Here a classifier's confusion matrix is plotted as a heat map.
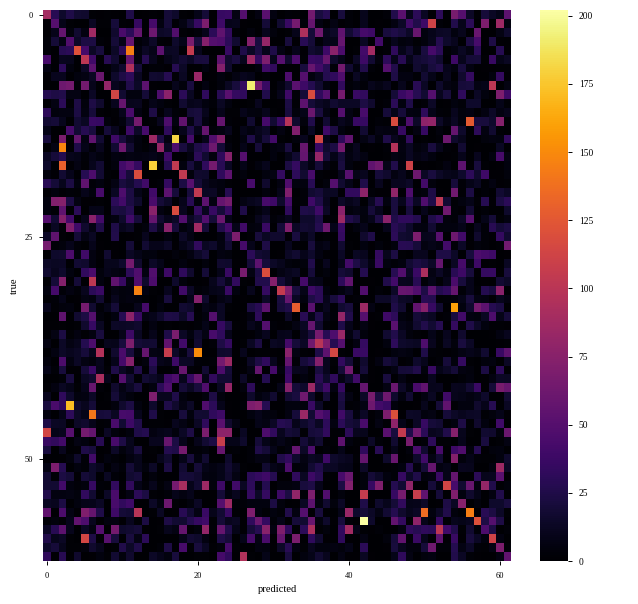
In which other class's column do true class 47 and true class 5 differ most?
27
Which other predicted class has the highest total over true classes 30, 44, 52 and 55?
3
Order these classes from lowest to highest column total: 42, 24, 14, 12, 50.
14, 12, 50, 24, 42
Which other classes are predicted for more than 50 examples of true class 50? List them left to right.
42, 46, 54
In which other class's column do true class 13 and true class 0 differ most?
33
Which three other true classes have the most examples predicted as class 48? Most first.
17, 53, 31
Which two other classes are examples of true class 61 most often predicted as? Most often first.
26, 23
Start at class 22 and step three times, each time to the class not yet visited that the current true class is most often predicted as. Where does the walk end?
36
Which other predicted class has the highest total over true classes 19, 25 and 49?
54
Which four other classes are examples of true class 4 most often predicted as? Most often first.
11, 19, 43, 38
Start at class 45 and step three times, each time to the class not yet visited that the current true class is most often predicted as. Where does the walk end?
35
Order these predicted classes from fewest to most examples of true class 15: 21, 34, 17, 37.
37, 21, 17, 34
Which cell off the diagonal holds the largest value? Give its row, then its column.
57, 42
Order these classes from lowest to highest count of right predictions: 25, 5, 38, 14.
25, 14, 5, 38
